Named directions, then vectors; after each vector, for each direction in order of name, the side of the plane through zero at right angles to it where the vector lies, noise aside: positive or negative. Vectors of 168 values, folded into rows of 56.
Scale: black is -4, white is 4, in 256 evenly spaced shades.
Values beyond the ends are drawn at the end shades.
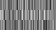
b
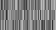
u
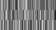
positive, negative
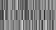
negative, positive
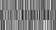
negative, negative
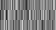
negative, positive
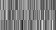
positive, negative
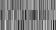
negative, negative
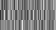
negative, positive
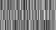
positive, positive
